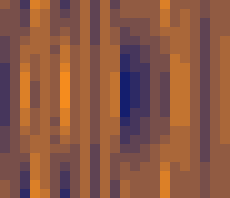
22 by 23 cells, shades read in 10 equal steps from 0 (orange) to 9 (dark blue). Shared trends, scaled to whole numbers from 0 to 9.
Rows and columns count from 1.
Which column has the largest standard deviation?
7
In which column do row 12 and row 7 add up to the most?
13
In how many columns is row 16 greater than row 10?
6
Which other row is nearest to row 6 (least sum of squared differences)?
15
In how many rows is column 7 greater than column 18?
10
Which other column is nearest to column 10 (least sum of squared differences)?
2
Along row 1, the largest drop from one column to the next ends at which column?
4
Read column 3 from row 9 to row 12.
1 1 1 1
